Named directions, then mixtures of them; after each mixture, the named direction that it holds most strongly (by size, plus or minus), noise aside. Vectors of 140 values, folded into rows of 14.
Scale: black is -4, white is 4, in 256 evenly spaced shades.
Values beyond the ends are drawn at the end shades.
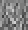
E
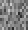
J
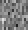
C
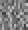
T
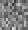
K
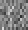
T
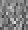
E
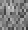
J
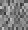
J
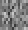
T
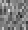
J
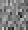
J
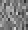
E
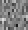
C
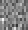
C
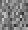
T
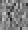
T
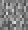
E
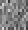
J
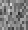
J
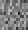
J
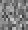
E
